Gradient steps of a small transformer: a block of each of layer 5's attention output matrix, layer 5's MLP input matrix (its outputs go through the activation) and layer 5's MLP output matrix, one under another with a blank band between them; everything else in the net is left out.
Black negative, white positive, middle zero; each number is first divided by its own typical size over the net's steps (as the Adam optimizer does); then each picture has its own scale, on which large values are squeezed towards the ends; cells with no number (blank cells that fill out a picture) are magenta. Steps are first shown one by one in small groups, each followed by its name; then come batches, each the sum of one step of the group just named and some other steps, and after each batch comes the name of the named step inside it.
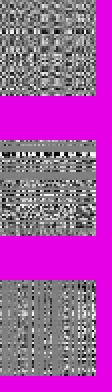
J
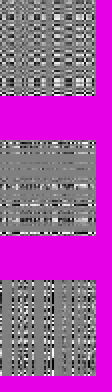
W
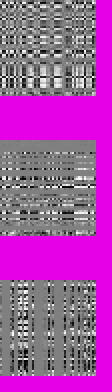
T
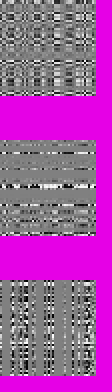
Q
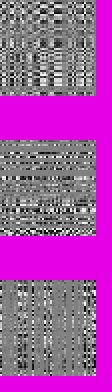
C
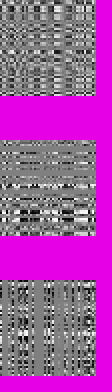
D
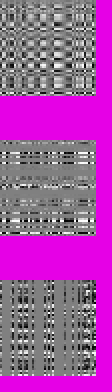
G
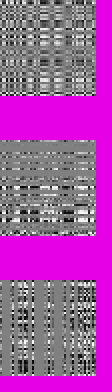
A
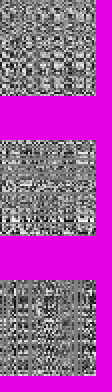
G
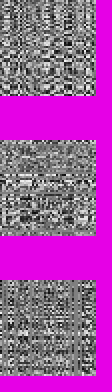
D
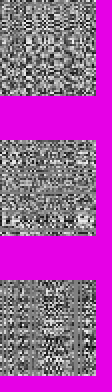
G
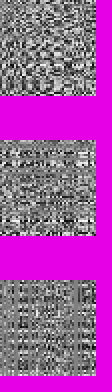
G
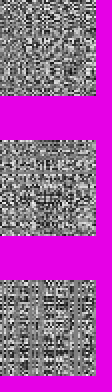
Q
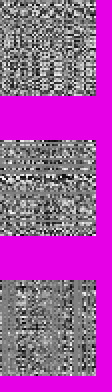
C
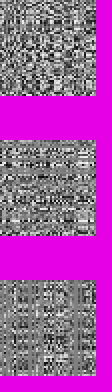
G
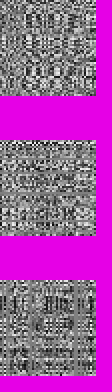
T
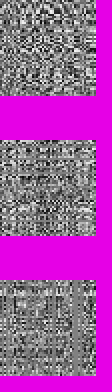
C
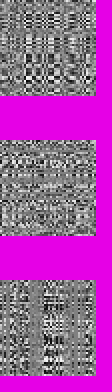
Q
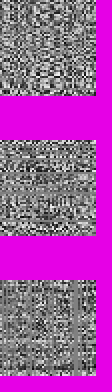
C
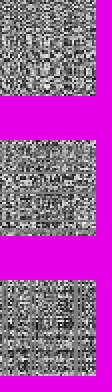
T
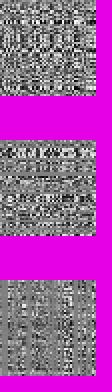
J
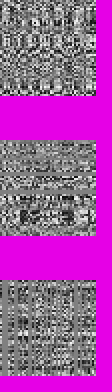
D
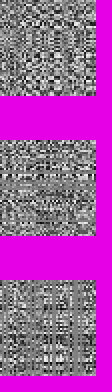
C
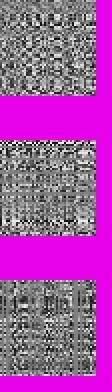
G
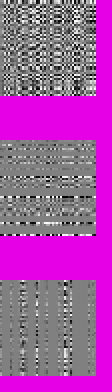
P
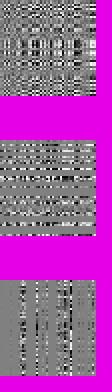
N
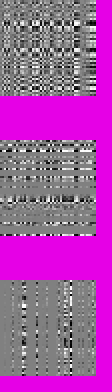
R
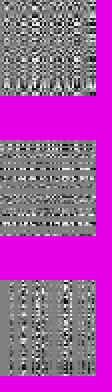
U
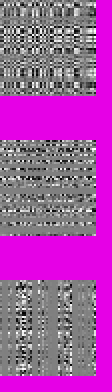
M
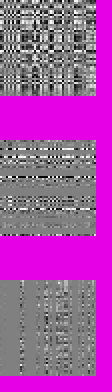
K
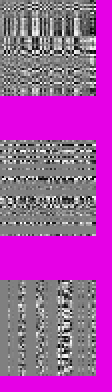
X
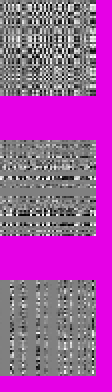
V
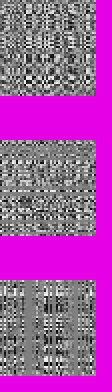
V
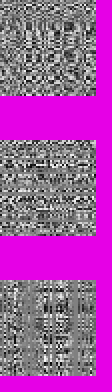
X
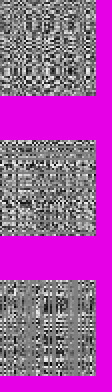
U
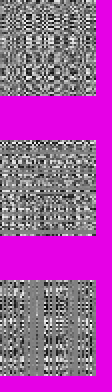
P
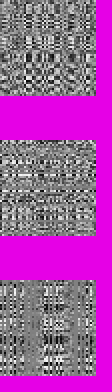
X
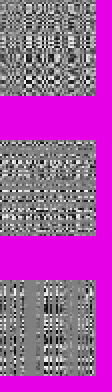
V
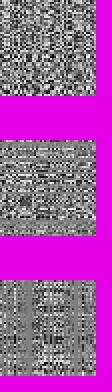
K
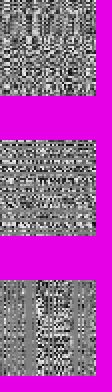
X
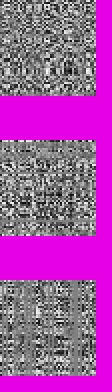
V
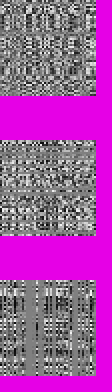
N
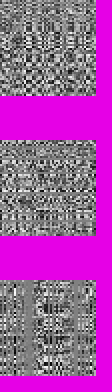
X
